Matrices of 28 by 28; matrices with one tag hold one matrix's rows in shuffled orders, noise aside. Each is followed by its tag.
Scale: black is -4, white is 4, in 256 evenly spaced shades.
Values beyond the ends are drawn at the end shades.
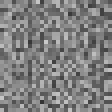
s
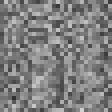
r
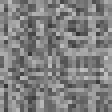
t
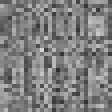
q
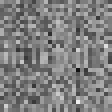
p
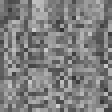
r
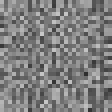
s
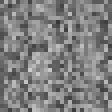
r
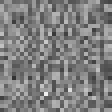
s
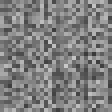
q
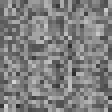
r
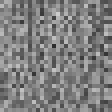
s
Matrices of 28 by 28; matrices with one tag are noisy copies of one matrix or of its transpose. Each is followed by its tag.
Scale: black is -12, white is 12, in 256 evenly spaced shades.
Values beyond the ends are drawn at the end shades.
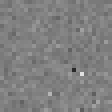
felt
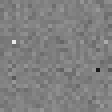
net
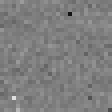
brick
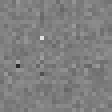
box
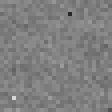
brick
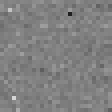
brick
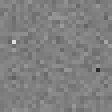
net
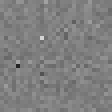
box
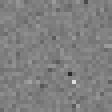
felt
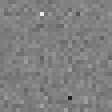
net
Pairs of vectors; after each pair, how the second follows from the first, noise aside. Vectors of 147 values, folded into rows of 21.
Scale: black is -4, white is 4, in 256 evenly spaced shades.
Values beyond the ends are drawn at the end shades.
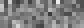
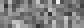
copied.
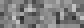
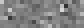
reversed, negated, partly zeroed.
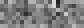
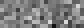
shuffled.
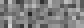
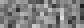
wrapped around.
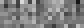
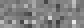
wrapped around, negated, partly zeroed.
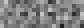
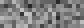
shuffled.
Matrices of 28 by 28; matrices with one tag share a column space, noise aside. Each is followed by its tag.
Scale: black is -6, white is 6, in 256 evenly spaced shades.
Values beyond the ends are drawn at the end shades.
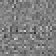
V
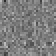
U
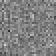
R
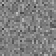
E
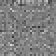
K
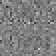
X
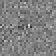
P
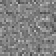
E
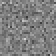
E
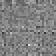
K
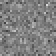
E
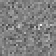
P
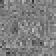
U
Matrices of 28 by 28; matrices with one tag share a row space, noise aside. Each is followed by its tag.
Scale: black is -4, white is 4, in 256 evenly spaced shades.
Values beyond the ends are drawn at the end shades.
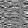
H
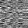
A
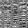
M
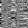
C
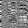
C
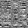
M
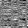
M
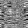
H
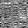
M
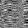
H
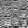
M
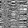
C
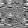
H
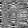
C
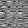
A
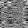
H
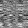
A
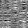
M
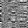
C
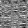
M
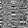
C
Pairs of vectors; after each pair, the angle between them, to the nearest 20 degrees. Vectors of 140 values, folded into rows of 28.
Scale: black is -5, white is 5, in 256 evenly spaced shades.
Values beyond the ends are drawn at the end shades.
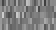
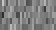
140 degrees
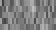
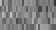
60 degrees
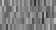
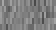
20 degrees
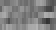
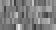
120 degrees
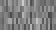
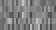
20 degrees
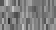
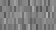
100 degrees
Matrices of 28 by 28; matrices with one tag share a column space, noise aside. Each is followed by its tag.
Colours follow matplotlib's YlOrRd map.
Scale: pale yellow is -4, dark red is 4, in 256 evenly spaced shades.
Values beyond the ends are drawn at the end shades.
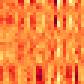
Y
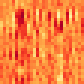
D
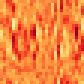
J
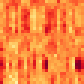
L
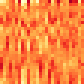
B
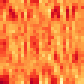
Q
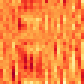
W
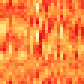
J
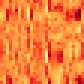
Q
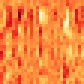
D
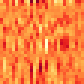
B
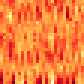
Q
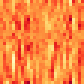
W
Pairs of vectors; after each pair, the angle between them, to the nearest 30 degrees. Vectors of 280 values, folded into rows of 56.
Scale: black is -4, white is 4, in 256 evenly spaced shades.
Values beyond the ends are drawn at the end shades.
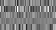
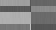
90 degrees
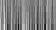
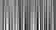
90 degrees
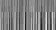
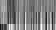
150 degrees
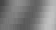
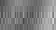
30 degrees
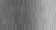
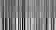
90 degrees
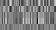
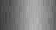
90 degrees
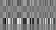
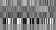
30 degrees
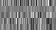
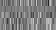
150 degrees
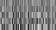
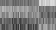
60 degrees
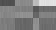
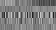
120 degrees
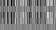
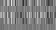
150 degrees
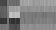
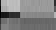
90 degrees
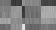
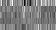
120 degrees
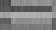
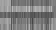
150 degrees
